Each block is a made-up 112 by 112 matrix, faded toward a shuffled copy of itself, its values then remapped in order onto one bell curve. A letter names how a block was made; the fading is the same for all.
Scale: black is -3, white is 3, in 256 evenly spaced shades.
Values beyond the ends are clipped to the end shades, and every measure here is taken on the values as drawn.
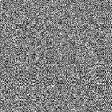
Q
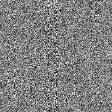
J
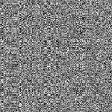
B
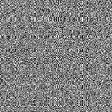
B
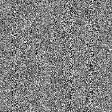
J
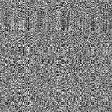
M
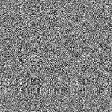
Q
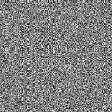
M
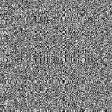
M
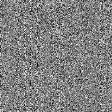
J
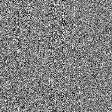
J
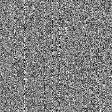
J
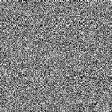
Q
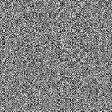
M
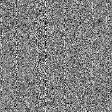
J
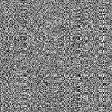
B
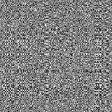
B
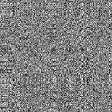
M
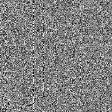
J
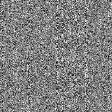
J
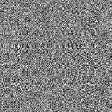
M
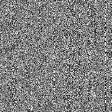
J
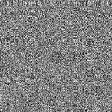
Q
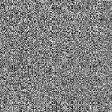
M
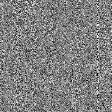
J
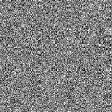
Q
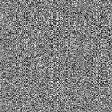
M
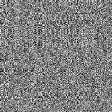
Q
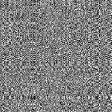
B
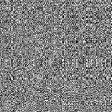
M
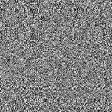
Q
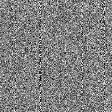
J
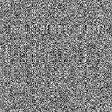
M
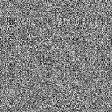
Q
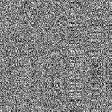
Q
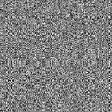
B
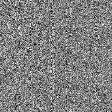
J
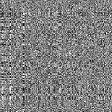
B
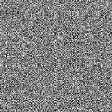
M
